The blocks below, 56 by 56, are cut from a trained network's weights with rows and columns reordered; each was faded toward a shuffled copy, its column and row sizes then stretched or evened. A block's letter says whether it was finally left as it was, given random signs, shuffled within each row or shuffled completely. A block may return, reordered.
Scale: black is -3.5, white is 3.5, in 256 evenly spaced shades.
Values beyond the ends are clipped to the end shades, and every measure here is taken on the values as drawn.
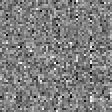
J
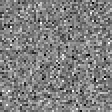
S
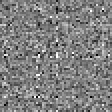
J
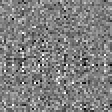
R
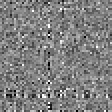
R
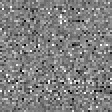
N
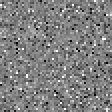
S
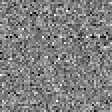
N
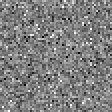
S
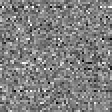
N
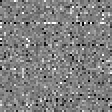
J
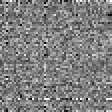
R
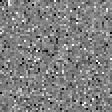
S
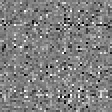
R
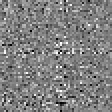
J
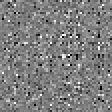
J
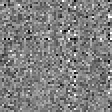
J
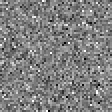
S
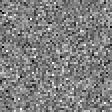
S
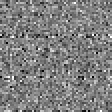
N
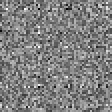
J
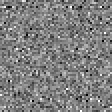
N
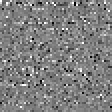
N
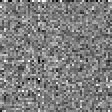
J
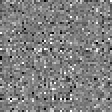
R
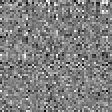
R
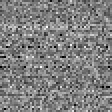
N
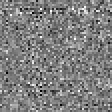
J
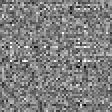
R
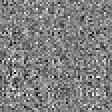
R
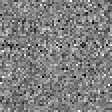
N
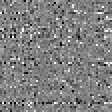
R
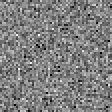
S
